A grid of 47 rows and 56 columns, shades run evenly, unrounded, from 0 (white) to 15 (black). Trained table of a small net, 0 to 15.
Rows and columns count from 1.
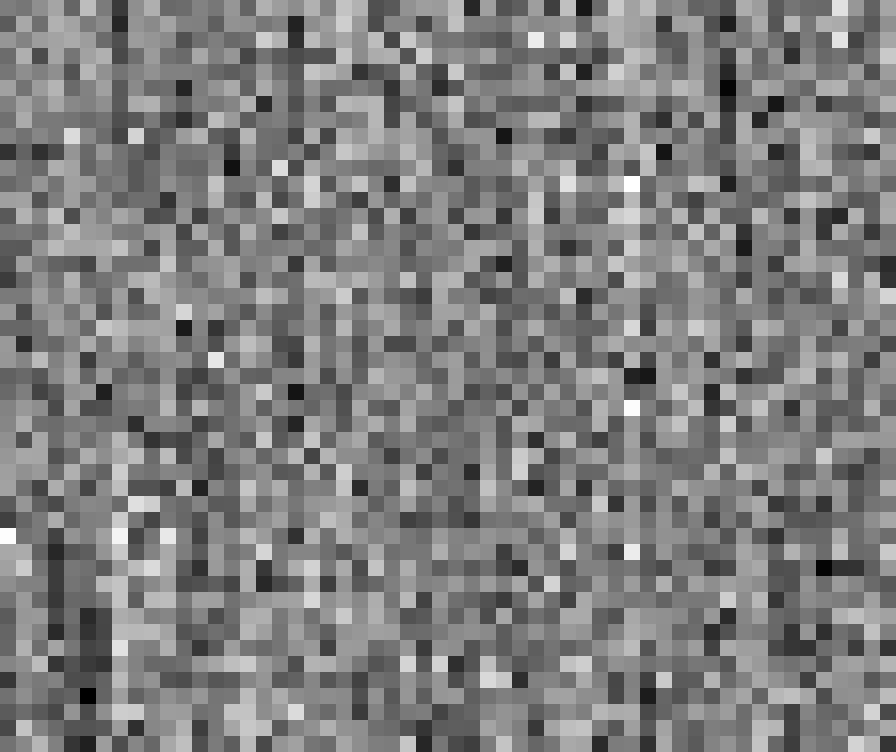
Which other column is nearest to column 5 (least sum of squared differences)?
44
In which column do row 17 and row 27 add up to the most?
19
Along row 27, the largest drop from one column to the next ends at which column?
20
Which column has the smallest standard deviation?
43
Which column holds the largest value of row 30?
30
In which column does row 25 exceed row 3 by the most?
34
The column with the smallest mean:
40
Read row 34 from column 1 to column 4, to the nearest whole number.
0 8 8 11
